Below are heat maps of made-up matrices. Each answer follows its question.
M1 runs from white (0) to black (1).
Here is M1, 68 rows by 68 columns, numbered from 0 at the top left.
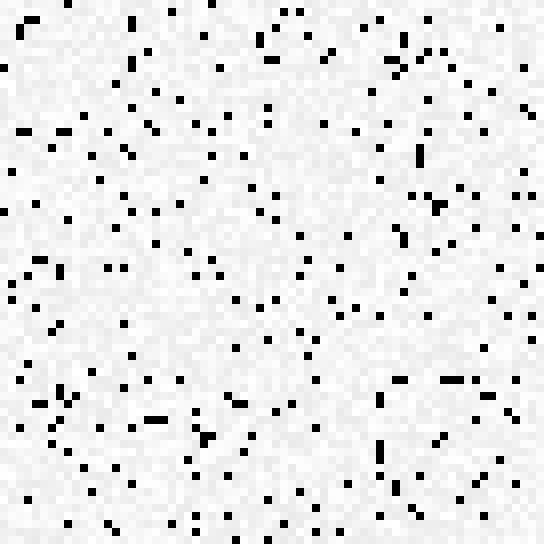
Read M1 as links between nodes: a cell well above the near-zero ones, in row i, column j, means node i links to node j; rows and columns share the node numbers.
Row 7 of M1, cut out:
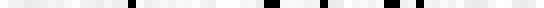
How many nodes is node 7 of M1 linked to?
7
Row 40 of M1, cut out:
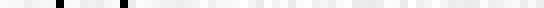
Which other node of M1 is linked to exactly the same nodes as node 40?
node 48
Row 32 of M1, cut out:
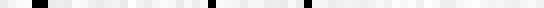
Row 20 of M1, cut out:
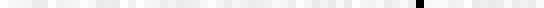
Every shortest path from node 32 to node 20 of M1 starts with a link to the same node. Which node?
node 26
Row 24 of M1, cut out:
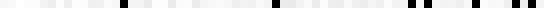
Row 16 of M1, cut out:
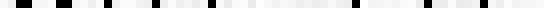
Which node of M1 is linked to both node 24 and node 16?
node 53
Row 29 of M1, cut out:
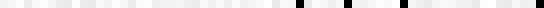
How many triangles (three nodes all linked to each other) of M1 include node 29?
0
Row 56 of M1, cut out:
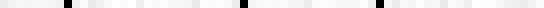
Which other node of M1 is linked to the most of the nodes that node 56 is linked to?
node 50
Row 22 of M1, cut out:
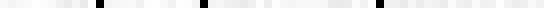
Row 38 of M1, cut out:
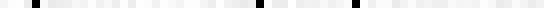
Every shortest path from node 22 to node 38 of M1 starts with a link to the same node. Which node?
node 25
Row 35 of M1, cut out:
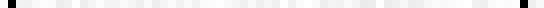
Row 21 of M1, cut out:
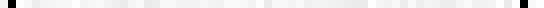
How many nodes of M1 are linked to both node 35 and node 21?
2
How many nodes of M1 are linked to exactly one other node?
5
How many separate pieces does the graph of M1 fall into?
2
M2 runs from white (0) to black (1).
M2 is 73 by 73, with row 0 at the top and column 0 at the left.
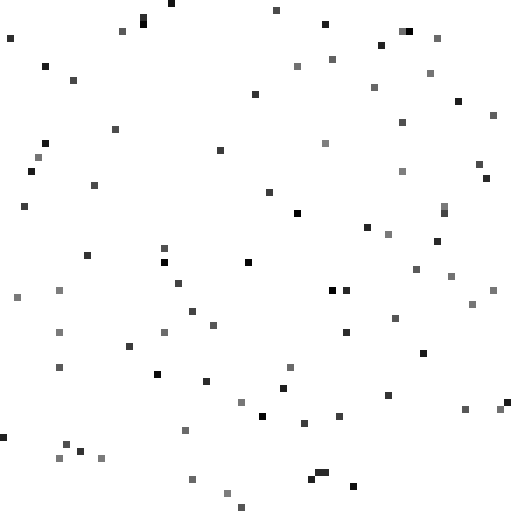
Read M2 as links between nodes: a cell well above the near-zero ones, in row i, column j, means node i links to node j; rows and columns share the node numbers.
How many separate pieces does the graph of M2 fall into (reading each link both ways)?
9
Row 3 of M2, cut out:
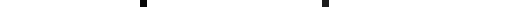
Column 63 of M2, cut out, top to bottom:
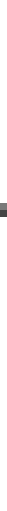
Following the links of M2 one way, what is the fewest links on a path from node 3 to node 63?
3
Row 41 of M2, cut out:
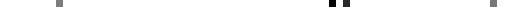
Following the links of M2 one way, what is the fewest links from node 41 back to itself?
4
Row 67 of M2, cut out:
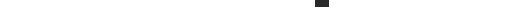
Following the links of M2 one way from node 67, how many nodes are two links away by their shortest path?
2
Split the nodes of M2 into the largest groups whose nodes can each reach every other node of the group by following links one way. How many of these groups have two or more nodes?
7
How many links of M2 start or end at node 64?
2
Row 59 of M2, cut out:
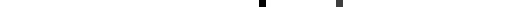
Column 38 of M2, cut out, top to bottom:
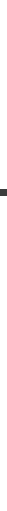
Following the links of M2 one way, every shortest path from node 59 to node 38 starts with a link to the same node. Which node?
node 37
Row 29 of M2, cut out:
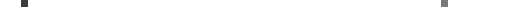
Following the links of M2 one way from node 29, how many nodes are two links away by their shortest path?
3
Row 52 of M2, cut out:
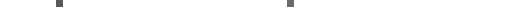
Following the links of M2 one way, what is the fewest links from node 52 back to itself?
4
